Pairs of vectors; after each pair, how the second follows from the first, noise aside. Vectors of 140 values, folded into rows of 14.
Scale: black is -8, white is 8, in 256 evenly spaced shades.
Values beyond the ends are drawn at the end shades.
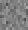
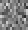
negated, scaled up.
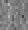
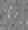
partly zeroed.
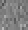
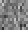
negated, scaled up.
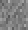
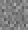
shuffled.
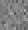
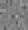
reversed, partly zeroed.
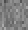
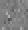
wrapped around, partly zeroed.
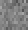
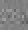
wrapped around, partly zeroed.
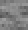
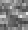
reversed, negated, scaled up.
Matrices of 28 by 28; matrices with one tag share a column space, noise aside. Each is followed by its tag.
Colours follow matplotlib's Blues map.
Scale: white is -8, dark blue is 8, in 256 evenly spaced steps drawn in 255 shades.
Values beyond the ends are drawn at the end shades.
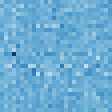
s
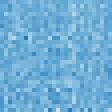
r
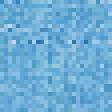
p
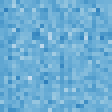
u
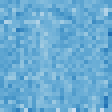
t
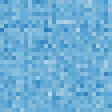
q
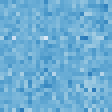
r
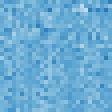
u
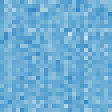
u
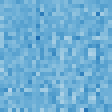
r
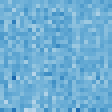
t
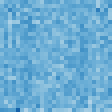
t
